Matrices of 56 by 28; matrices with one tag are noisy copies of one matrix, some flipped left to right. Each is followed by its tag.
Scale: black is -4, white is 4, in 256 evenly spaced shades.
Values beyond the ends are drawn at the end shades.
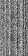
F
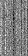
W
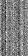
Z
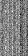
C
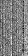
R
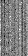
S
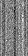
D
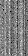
F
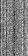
W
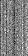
W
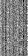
S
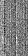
R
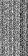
C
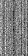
W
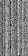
F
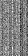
C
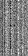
F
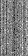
W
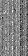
C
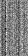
Z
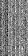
C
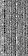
R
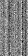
Z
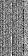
R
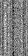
D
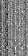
C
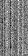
F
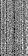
W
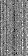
W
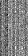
C
